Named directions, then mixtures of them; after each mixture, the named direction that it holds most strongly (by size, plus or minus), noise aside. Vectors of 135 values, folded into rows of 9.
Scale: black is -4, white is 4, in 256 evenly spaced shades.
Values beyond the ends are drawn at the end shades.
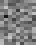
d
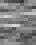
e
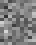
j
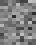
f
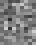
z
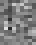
z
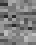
e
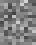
z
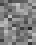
j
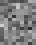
f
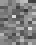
f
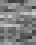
e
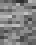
e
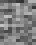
e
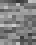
e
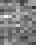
e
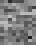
e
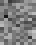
d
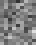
z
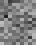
j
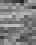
e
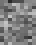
j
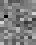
d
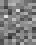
d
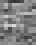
e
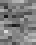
e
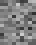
f
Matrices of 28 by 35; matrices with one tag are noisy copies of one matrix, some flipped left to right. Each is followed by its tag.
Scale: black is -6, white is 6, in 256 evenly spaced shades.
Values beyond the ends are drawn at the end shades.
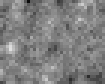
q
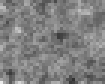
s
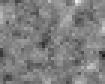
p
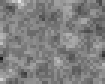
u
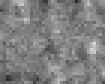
q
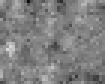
q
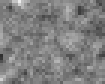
u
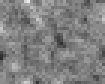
p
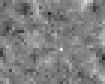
u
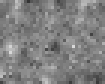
q
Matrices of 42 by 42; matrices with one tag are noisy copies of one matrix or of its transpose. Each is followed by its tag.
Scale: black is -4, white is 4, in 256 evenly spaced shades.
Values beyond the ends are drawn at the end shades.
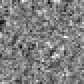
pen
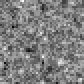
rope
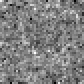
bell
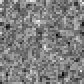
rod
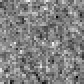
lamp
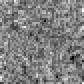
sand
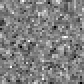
pen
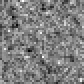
rope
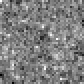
bell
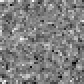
rod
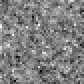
lamp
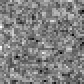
lamp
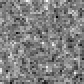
lamp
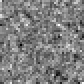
sand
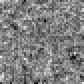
sand
